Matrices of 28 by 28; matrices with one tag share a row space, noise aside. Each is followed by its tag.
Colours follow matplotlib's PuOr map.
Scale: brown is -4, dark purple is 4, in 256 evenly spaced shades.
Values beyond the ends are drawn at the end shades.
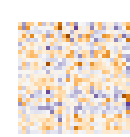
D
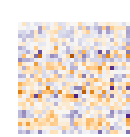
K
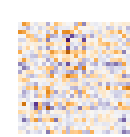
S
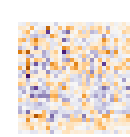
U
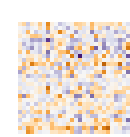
D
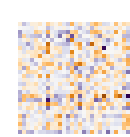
D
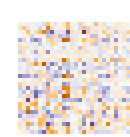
U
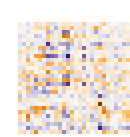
U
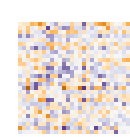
U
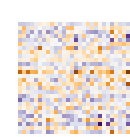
K
